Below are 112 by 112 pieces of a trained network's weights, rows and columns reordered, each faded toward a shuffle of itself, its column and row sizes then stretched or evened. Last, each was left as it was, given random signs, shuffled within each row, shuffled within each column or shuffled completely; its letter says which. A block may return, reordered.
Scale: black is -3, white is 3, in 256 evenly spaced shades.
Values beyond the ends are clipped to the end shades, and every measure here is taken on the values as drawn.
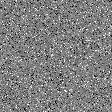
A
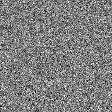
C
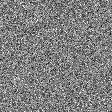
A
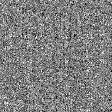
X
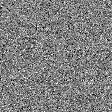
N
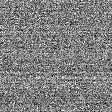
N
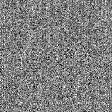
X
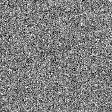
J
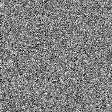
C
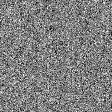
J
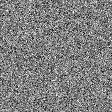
A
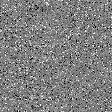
X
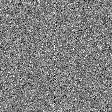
J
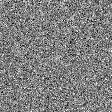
N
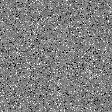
C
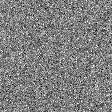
A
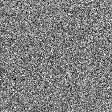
J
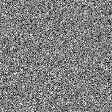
C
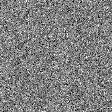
J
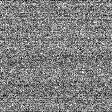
X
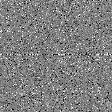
X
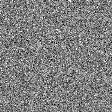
C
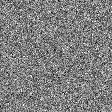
A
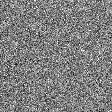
J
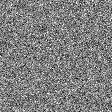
A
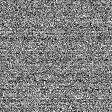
N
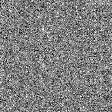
X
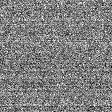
N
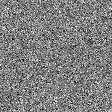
N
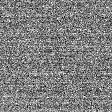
N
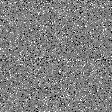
C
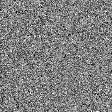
C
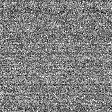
X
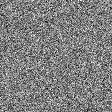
A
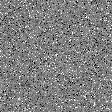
J
